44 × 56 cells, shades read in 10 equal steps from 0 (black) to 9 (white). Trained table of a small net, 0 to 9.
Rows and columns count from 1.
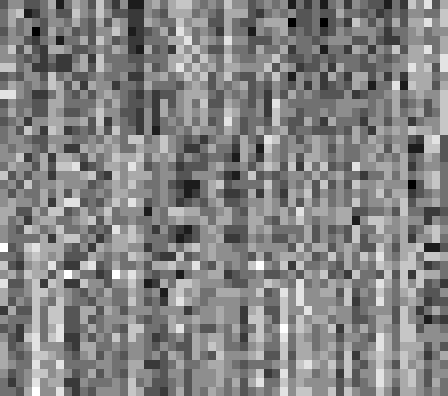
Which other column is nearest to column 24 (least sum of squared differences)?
29
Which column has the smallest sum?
20
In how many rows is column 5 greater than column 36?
17
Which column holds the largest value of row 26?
15
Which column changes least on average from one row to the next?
51
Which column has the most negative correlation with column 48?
2
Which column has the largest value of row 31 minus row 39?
9
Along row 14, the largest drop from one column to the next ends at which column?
14
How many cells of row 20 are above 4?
30
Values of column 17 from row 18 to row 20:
6 8 6
